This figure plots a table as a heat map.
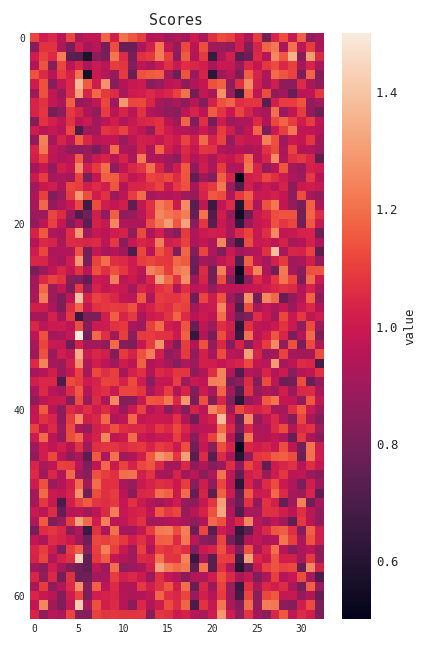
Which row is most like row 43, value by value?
41
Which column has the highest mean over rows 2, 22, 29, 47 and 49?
21
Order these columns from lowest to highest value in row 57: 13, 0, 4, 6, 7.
6, 4, 0, 7, 13
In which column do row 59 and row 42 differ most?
5
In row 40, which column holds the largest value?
20
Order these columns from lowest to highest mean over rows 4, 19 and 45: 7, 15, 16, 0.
0, 16, 7, 15
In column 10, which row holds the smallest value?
1
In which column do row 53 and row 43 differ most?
24
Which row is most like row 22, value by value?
16
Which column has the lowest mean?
23
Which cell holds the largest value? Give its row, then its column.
32, 5
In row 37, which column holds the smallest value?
3
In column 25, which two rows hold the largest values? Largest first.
25, 10
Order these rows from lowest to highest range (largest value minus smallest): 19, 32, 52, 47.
47, 52, 19, 32
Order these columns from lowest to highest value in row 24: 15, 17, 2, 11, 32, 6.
6, 32, 2, 11, 15, 17
